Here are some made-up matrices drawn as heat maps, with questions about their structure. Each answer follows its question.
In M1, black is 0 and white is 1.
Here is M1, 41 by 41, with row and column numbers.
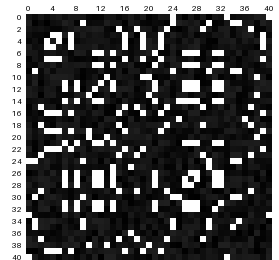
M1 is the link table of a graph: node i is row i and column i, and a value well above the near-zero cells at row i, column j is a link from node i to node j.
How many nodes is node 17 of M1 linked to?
2
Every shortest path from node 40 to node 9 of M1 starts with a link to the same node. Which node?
node 0
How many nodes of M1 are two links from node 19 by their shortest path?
4
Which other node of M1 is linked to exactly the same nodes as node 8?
node 6
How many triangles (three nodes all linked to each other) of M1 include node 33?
1
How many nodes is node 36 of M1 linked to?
1
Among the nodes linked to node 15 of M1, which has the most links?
node 16
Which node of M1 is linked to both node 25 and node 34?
node 30
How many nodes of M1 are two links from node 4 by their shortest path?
2
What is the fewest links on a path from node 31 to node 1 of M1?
4
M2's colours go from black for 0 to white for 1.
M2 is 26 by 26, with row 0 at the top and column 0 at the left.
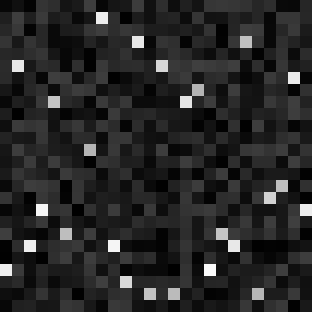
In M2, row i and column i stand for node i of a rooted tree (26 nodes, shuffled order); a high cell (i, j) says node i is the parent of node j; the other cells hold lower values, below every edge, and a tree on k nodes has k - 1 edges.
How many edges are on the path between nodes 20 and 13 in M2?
3
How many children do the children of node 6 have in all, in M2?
3
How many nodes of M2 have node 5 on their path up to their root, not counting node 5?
7
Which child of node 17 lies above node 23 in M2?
3
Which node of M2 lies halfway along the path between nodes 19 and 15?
1
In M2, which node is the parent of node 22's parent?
7
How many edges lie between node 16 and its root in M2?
4
